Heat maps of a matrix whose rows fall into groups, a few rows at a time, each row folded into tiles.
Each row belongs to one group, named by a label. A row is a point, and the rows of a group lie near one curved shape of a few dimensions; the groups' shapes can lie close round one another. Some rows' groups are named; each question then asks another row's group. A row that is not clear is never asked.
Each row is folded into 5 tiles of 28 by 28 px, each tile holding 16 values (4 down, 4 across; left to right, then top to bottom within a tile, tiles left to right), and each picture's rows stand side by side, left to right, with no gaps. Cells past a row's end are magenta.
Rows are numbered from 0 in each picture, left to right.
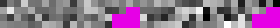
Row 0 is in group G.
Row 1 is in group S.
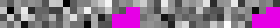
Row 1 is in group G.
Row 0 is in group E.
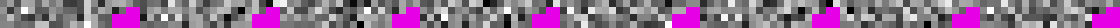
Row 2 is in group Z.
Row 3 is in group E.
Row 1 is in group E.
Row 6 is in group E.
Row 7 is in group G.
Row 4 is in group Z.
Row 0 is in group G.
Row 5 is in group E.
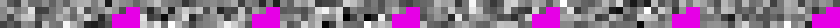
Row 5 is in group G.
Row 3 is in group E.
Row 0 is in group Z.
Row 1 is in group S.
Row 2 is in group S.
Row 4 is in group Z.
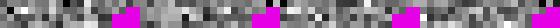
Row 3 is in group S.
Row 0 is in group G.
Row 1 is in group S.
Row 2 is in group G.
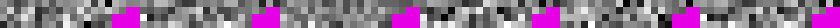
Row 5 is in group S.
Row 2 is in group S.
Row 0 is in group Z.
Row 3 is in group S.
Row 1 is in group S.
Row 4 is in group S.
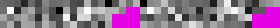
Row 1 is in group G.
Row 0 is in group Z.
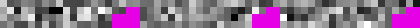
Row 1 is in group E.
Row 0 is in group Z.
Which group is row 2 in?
S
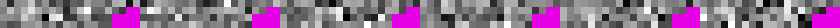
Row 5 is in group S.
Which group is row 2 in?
S
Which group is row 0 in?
S
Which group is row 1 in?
G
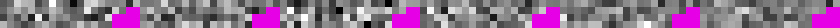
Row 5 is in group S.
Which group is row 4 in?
S
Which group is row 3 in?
Z
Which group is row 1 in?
G
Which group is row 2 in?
Z
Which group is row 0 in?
E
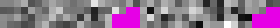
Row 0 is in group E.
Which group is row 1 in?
G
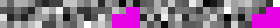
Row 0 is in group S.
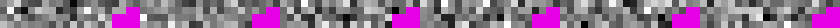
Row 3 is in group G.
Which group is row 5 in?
S
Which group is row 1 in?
S
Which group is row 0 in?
Z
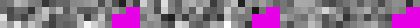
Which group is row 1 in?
G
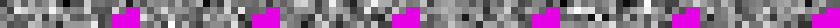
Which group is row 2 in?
E
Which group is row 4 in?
G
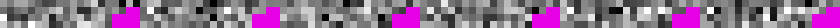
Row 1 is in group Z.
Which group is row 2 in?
S
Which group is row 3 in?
G
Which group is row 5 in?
Z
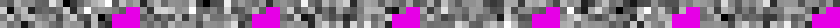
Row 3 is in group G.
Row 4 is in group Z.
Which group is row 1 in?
G
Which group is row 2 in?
G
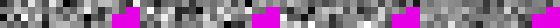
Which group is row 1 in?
Z
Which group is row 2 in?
S
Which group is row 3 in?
S
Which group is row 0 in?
E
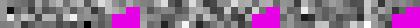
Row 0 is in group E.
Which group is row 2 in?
G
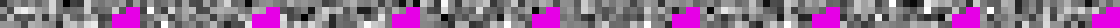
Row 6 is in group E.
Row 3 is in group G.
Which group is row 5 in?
G
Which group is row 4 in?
G
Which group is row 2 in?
S
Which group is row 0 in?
G
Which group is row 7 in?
Z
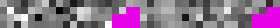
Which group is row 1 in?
S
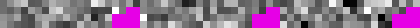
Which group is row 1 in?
S
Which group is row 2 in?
E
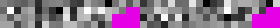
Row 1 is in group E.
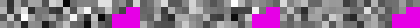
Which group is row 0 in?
E
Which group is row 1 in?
E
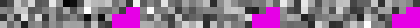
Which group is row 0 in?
E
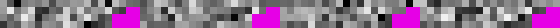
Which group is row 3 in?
Z
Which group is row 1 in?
E
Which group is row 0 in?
Z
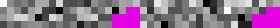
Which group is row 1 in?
E
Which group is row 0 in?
Z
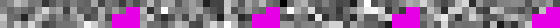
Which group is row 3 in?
Z
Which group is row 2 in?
G
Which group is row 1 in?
G
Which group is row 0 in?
S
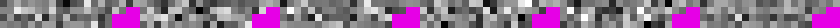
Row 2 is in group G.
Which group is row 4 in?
Z
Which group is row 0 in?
G
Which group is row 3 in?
E
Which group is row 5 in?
G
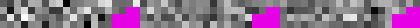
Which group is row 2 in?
E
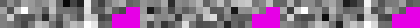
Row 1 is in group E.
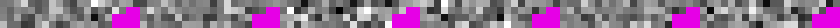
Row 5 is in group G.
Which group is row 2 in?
Z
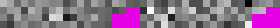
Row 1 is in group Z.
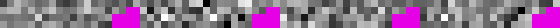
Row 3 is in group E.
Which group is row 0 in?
G
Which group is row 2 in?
S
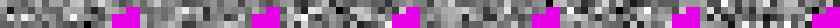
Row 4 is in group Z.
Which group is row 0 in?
E
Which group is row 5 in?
G
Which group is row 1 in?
S
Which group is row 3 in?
S
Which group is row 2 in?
Z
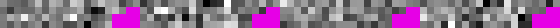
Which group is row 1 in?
G
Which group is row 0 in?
E
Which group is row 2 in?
Z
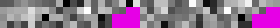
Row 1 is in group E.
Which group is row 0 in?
S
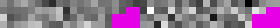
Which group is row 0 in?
S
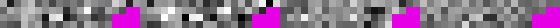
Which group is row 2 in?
E
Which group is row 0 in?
S
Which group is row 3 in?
Z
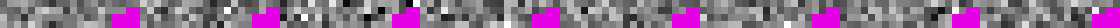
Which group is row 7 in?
E
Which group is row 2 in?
E
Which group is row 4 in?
Z
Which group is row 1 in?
Z
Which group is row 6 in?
E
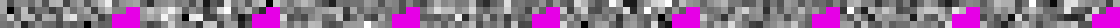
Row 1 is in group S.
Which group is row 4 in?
E
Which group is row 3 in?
G
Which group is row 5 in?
S
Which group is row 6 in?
Z
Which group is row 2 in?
S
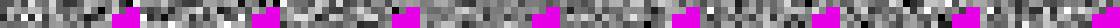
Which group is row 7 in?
Z
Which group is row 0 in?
E
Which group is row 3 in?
S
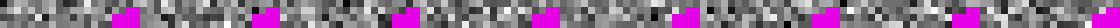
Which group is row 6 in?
G
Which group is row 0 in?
G
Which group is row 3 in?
Z
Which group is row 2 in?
S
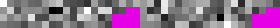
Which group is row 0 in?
Z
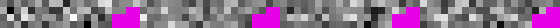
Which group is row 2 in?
E
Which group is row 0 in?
E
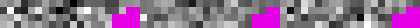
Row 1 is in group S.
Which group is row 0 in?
Z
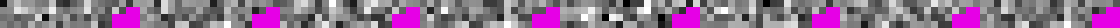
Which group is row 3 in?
G
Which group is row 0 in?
G
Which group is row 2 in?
E
